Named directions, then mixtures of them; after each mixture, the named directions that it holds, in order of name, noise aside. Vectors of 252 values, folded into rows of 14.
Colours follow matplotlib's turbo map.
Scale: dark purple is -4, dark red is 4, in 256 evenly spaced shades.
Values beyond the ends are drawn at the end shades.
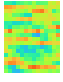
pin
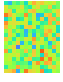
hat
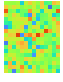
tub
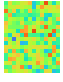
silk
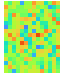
silk, tub.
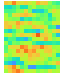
pin.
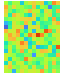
silk, tub.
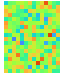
hat, silk.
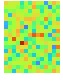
hat, silk, tub.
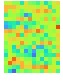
hat, pin, tub.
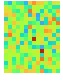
hat, tub.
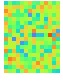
hat, pin, silk.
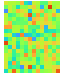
silk, tub.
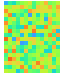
hat, pin, silk.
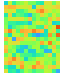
pin, silk.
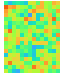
hat, pin, tub.
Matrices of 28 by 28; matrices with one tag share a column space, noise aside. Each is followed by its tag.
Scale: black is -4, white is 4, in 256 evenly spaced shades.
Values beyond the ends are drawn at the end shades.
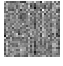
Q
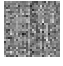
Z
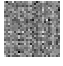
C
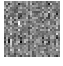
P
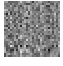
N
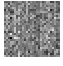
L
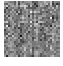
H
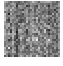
Z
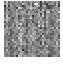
H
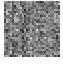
Z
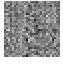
Z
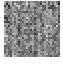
H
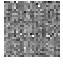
Q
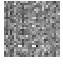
N
